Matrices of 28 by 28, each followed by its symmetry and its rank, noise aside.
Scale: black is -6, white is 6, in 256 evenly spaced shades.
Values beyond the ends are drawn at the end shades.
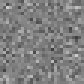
no symmetry, rank seven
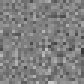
antisymmetric, rank six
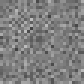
symmetric, rank six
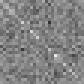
symmetric, rank seven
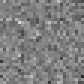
no symmetry, rank seven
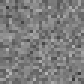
symmetric, rank eight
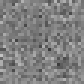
symmetric, rank six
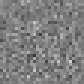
no symmetry, rank seven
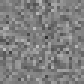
antisymmetric, rank eight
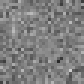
symmetric, rank seven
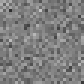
symmetric, rank six
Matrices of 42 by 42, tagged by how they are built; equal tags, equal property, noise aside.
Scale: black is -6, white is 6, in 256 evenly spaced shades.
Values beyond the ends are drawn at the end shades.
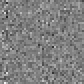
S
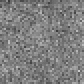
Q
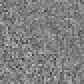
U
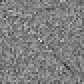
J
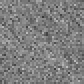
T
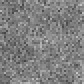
Q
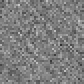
T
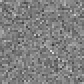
J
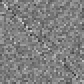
J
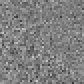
U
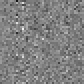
S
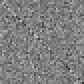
J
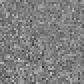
U
